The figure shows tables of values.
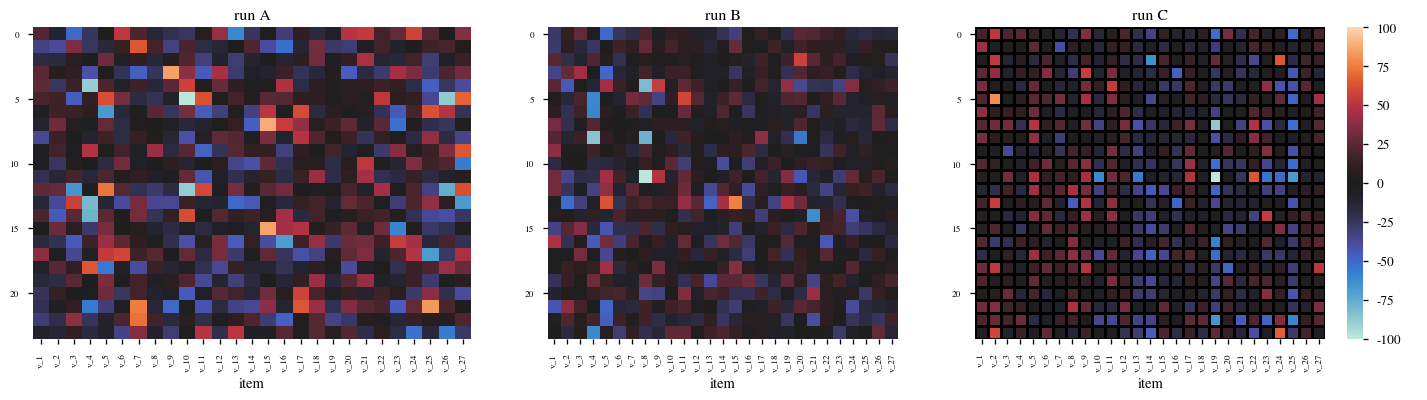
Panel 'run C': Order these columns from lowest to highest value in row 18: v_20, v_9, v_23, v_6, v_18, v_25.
v_20, v_25, v_23, v_18, v_6, v_9
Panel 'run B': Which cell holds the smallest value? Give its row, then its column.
11, v_8
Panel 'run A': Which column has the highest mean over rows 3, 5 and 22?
v_27
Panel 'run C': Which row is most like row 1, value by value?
6
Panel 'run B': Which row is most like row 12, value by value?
16
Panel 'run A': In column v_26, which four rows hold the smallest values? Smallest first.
5, 12, 23, 14
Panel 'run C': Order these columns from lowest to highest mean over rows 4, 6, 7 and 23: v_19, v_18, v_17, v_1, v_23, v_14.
v_19, v_14, v_18, v_23, v_17, v_1
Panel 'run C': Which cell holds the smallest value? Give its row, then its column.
11, v_19
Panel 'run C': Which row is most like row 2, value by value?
23
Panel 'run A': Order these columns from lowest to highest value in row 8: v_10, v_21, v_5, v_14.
v_10, v_21, v_14, v_5
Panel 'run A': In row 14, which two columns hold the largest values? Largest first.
v_10, v_16
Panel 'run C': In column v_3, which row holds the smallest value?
9
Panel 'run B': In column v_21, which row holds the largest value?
20
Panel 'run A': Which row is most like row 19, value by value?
2
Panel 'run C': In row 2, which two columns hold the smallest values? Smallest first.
v_14, v_22
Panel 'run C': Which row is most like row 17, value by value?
12
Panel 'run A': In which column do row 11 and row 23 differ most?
v_11
